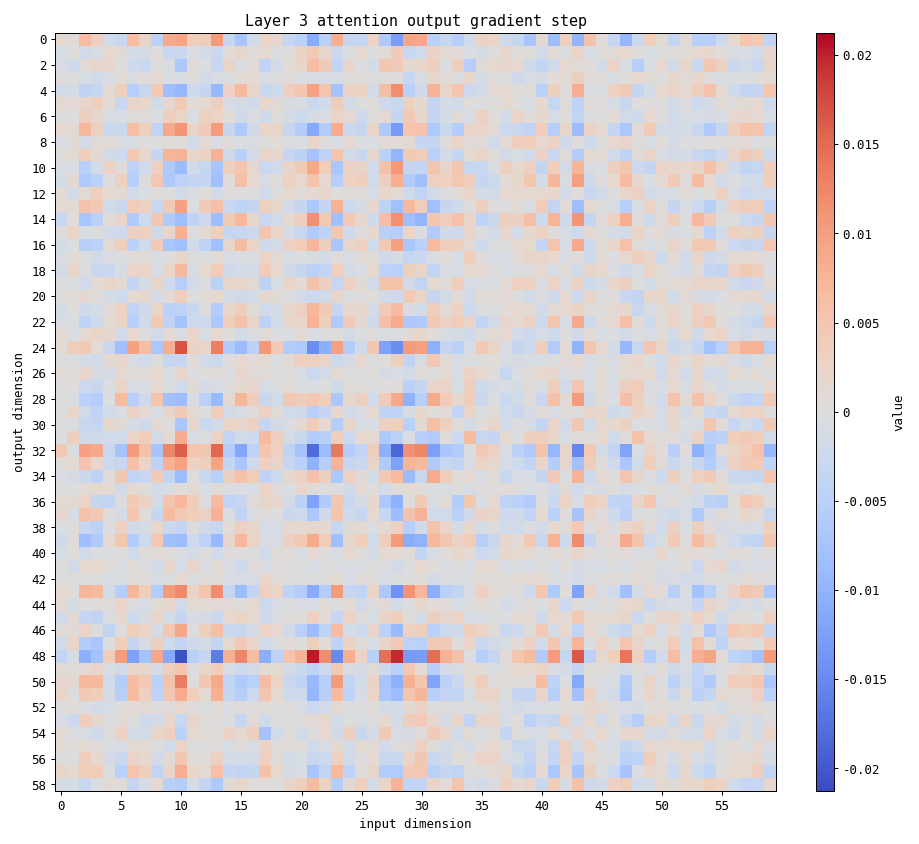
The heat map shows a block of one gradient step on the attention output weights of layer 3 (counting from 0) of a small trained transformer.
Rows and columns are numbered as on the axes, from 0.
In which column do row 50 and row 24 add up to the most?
10
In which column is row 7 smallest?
28
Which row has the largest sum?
48
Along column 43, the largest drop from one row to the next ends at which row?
49
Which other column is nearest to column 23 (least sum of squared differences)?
13
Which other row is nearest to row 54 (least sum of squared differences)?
44
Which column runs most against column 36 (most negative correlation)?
39
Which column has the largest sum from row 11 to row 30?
43
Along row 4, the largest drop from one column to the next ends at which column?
29
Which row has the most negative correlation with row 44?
55
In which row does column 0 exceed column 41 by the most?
32
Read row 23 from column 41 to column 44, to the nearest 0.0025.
-0.0025 0 -0.0025 0
